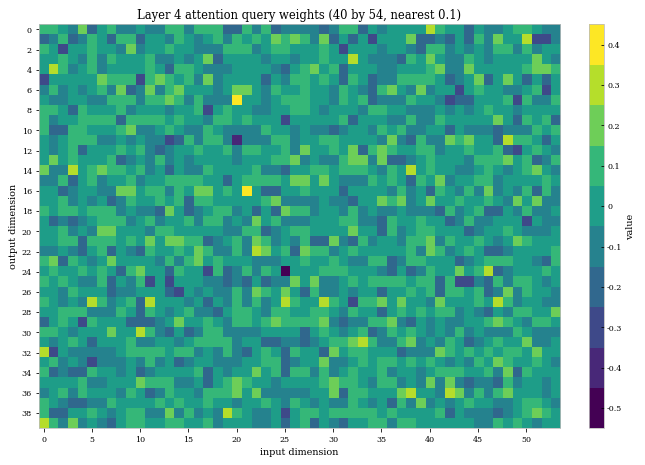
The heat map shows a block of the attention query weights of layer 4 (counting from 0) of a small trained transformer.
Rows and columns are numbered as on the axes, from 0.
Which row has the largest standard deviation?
1
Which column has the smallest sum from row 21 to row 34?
4
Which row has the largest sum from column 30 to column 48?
36
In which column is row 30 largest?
10
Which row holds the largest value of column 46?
24
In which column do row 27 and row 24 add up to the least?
17
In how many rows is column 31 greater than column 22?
13
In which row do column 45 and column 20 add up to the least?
11
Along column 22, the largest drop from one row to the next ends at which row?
23
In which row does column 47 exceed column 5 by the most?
33
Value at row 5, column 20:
0
